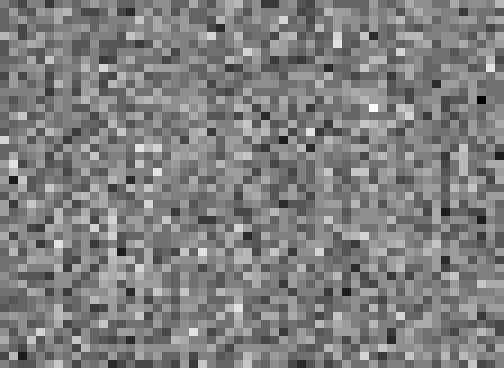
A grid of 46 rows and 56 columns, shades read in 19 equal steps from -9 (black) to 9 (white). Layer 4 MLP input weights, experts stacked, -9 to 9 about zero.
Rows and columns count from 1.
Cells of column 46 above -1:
30
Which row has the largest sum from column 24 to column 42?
13
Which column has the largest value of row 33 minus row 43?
15
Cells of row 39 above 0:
22
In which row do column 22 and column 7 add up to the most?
31
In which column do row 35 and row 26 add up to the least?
32
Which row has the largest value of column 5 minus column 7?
42
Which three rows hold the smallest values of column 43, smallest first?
45, 38, 26
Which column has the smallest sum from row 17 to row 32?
50
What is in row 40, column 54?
-5
